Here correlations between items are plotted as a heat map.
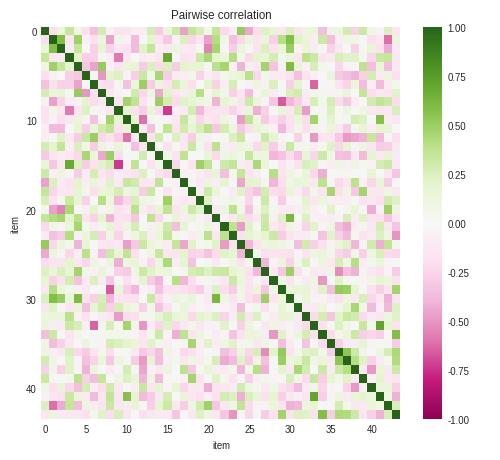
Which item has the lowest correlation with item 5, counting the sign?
7
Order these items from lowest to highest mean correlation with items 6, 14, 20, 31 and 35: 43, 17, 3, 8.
3, 43, 8, 17
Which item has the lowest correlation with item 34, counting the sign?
28
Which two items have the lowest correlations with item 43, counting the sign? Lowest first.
23, 41
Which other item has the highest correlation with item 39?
18
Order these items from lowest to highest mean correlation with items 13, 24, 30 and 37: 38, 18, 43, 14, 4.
14, 38, 43, 4, 18
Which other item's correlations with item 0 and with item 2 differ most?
1
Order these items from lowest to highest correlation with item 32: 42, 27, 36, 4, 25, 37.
25, 4, 27, 42, 36, 37
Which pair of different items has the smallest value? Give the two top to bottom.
9, 15
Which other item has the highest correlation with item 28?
16
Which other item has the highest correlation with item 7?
4
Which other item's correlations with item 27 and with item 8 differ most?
30
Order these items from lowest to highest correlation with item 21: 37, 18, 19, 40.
40, 19, 18, 37
